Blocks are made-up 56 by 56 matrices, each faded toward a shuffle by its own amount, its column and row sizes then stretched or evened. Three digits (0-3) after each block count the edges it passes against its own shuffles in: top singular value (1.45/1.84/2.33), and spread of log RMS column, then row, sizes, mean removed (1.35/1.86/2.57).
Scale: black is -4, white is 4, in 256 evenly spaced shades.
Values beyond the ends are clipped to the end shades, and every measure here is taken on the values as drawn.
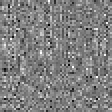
2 2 0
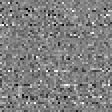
1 0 3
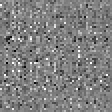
2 2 2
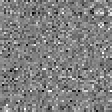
2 0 2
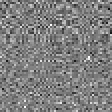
3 0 2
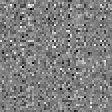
2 2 1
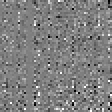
1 3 2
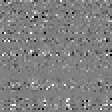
1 1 3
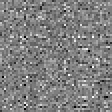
2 1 1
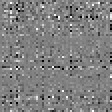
1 3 3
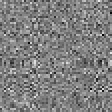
2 2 1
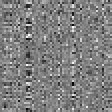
3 3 0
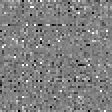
1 1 2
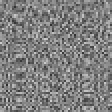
3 0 2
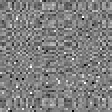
3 0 0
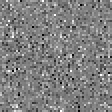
0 1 1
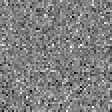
1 1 1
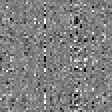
2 3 1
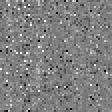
0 1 1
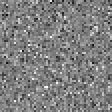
0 1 0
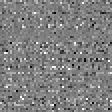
0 0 3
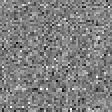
2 0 1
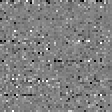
0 1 2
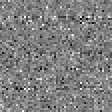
1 0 2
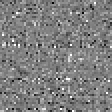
1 0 2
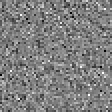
1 0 0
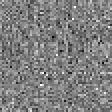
2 0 1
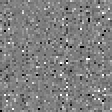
0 2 1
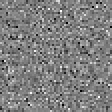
2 0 0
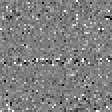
0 0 2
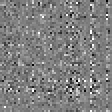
1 3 2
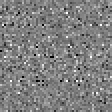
0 0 2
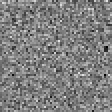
1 0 1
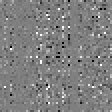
0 3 2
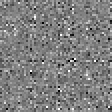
1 2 1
